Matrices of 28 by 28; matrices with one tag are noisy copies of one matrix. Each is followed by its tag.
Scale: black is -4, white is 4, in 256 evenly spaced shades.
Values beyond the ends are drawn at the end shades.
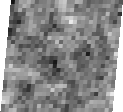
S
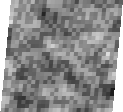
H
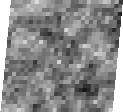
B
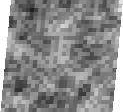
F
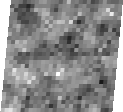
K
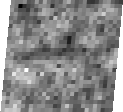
K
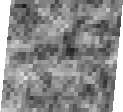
K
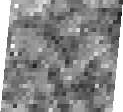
B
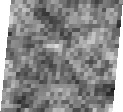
H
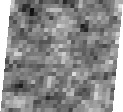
F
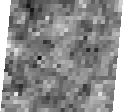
F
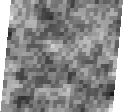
H
